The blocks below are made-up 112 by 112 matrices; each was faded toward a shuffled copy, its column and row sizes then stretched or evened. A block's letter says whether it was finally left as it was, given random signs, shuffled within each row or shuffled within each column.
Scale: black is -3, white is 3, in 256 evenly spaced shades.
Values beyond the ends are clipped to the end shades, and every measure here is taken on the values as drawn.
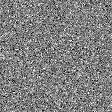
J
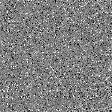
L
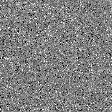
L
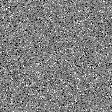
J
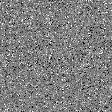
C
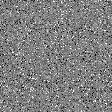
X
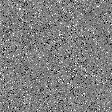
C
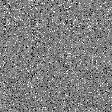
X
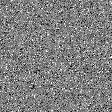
J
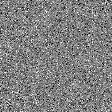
L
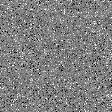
X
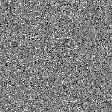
X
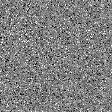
L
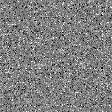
X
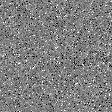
L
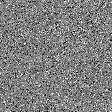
J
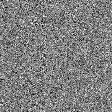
C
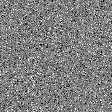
C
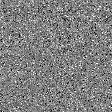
L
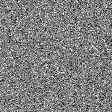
C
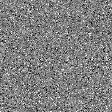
L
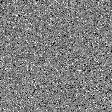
J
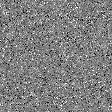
J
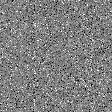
C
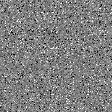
X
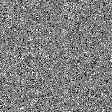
X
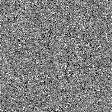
C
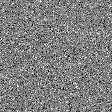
J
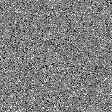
X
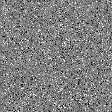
X
